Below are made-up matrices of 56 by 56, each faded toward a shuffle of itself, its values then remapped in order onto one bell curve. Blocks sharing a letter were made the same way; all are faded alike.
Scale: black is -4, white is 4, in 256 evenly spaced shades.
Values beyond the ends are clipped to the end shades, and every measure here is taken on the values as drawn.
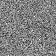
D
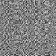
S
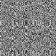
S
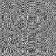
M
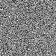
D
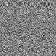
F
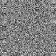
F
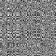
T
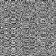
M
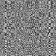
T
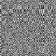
T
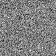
D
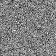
D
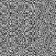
T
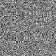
F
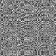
M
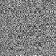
F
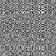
T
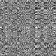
T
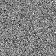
D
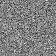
D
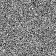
D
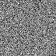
D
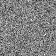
D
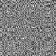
M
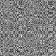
M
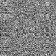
F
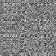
S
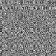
M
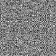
F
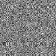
S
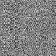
F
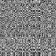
T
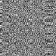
M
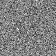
D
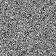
D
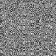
S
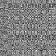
M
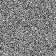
D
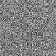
S
